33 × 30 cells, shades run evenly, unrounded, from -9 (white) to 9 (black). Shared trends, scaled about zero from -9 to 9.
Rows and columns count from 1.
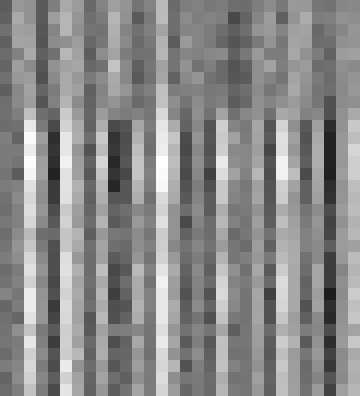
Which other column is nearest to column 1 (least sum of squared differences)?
21
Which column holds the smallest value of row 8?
14
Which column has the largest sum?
28
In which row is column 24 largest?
2
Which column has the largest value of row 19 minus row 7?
10
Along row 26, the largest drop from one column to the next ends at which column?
6
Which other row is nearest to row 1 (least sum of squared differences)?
8
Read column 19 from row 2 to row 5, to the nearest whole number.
0 1 2 -1
